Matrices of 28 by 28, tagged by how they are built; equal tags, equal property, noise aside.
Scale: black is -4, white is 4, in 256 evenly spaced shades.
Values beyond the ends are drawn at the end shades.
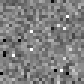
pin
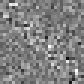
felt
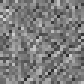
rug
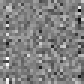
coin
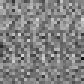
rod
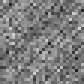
rug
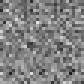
rod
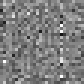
coin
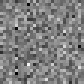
coin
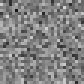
rod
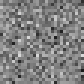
coin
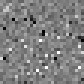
pin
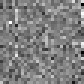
coin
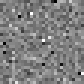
pin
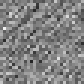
rug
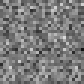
rod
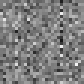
coin
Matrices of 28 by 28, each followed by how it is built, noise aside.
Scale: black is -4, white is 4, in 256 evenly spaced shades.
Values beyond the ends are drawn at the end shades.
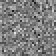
repeating rows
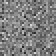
repeating rows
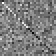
diagonal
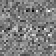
uneven rows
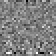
uneven rows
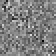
banded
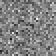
repeating rows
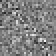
banded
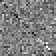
diagonal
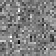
low rank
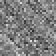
Toeplitz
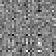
low rank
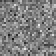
noise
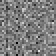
repeating rows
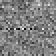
uneven rows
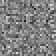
low rank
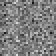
repeating rows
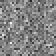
repeating rows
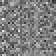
repeating rows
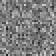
low rank
